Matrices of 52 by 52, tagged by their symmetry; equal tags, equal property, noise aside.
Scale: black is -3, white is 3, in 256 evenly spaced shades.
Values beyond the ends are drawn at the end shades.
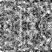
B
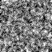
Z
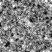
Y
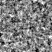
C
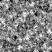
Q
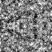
B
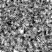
Z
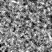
Y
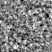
C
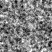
C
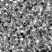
Z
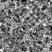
Y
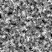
Q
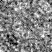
Y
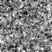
Z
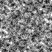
Q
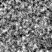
Z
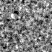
C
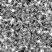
Q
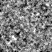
Y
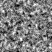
Z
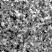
C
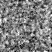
C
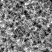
Y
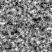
Q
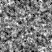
Q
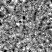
C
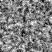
C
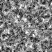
Q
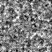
Y
